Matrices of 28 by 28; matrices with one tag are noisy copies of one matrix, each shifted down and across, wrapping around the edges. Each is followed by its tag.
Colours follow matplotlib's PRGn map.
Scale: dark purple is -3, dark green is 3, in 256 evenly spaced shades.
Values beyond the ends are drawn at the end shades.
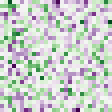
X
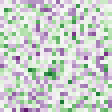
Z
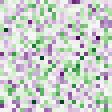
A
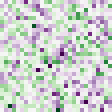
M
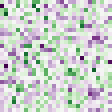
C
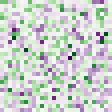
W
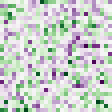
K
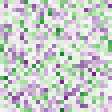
C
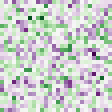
A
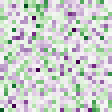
X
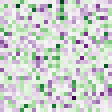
A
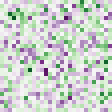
X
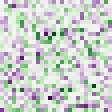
W
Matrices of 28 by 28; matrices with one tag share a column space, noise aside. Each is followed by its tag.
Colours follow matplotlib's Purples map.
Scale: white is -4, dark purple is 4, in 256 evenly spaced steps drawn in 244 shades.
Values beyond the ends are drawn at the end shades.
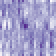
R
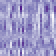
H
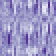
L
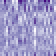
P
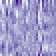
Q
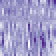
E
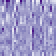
P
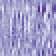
H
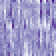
R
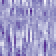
E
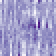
R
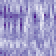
H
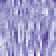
E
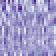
P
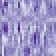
L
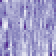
R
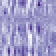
L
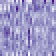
P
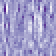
H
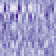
H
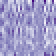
P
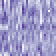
Q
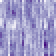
R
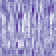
H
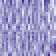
Q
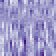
E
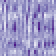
H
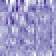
P
